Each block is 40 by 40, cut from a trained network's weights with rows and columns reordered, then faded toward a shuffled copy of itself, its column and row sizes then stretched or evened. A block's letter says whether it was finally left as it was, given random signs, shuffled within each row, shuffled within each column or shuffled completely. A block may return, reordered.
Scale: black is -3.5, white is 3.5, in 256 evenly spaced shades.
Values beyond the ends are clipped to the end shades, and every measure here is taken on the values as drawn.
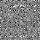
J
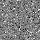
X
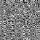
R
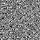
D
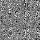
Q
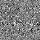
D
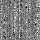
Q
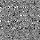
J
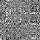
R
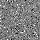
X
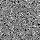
X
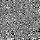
J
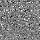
D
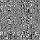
R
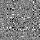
R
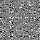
J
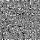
J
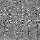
J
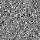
D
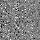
Q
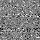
D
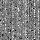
Q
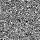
X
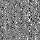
Q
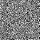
J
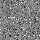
D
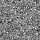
X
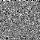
D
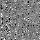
Q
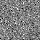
X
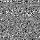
D
